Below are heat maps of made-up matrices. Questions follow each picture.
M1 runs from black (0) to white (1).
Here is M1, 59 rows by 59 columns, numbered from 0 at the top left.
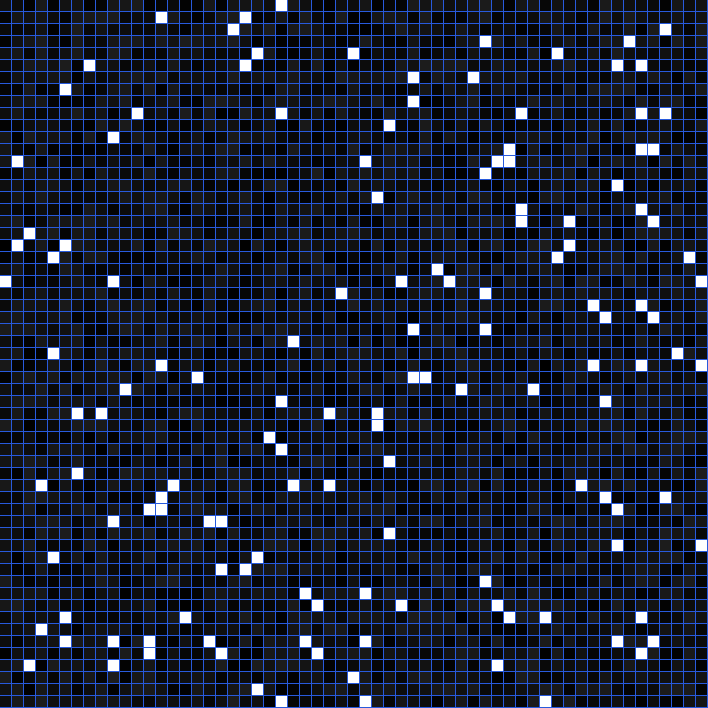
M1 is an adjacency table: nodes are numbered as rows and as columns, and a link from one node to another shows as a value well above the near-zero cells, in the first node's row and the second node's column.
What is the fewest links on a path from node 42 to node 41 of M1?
2
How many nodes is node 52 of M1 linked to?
1
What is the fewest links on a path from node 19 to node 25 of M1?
5
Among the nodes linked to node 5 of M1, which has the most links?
node 53
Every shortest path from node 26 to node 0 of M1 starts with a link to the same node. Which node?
node 50
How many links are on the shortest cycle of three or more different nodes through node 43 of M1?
4
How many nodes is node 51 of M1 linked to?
5
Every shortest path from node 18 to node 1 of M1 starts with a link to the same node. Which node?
node 47
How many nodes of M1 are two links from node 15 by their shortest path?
4
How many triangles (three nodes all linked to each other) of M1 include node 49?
0
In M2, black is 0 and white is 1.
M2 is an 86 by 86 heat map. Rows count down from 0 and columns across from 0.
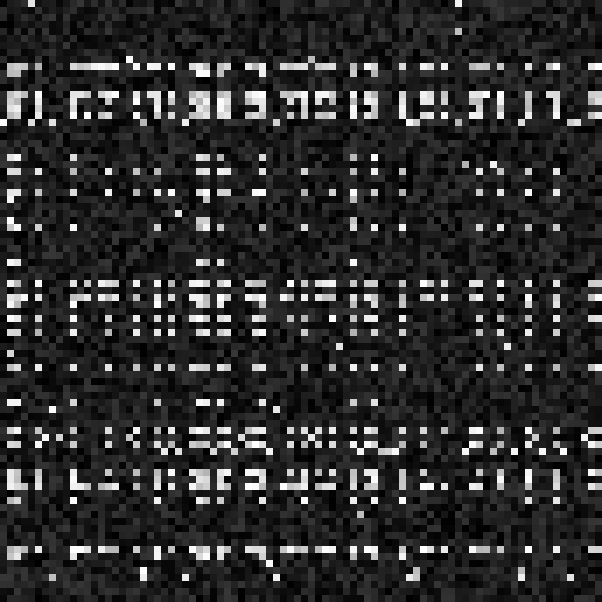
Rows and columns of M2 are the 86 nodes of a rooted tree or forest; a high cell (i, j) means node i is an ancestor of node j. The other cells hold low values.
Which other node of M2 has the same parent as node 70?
66
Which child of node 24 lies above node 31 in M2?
15
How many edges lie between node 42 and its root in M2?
4
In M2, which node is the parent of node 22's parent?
79
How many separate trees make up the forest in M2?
5
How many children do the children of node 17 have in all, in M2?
4
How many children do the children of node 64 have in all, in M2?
5
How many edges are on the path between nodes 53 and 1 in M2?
6
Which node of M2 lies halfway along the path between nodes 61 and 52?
67
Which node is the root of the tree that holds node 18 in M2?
62
